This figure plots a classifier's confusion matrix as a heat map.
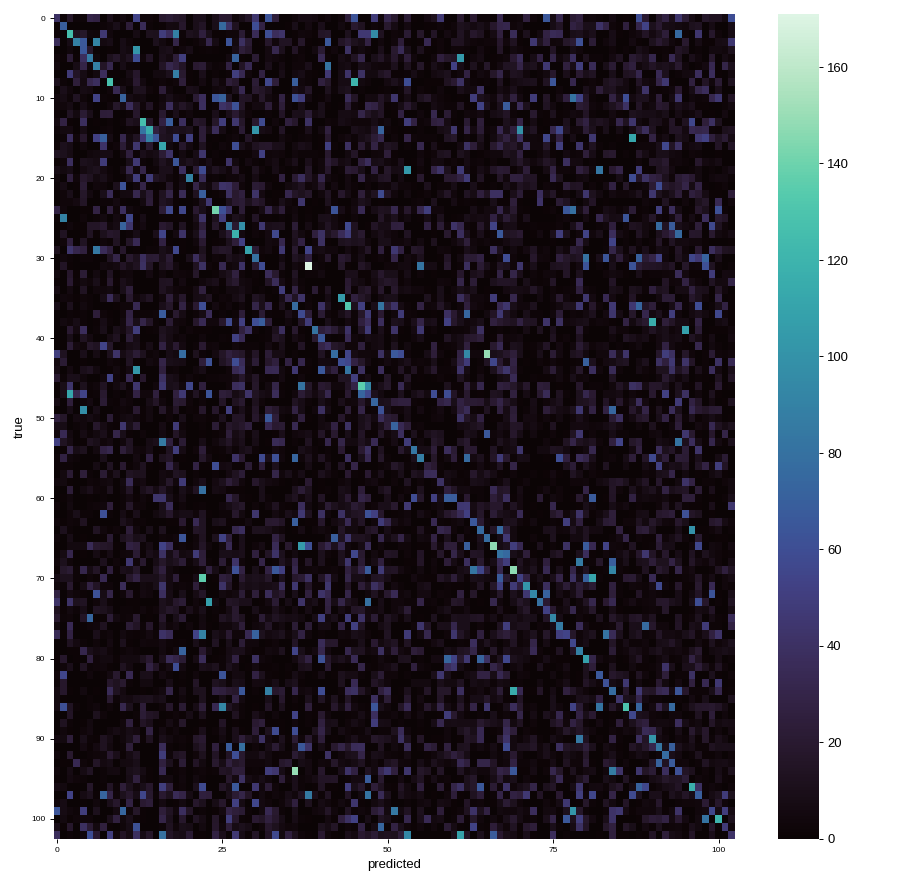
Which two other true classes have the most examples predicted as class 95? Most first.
39, 62
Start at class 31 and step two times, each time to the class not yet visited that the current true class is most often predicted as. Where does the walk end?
90
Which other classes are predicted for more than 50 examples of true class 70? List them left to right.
22, 67, 80, 81
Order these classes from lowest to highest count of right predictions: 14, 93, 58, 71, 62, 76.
58, 62, 93, 76, 71, 14
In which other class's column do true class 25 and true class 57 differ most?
1
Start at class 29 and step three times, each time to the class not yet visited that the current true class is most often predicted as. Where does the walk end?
7
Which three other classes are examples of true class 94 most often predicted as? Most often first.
36, 84, 69
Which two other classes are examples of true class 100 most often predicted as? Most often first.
98, 77
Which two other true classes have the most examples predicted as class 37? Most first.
66, 46
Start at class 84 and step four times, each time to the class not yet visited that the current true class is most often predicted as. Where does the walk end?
44
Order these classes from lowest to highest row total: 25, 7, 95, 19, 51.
95, 25, 51, 7, 19
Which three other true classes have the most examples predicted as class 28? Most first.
26, 91, 84
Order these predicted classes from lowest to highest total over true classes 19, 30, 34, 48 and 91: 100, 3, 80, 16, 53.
3, 100, 16, 80, 53
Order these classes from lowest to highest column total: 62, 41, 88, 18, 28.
18, 41, 88, 62, 28
